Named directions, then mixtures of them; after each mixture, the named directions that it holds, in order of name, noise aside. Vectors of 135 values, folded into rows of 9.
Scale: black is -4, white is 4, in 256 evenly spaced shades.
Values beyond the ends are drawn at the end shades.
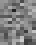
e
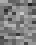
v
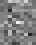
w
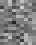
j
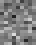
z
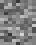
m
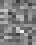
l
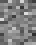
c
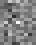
w, z.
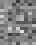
l, m.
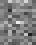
w.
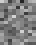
c.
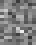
l.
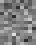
z.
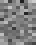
c.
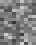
j, m, v.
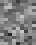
e, l, m.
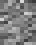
c, m.
